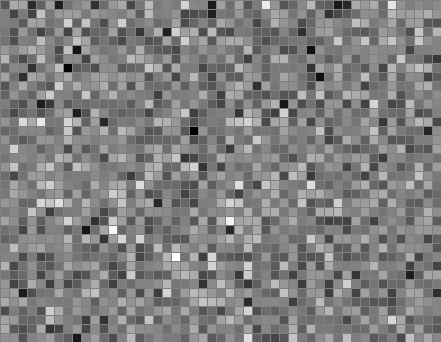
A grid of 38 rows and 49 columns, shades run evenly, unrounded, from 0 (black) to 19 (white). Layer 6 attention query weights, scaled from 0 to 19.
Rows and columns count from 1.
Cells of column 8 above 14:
5
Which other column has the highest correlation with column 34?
6
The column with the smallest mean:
3
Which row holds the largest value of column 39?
32
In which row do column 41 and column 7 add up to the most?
23
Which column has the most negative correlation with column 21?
14
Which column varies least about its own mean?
1
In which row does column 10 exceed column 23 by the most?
19
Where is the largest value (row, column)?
29, 20
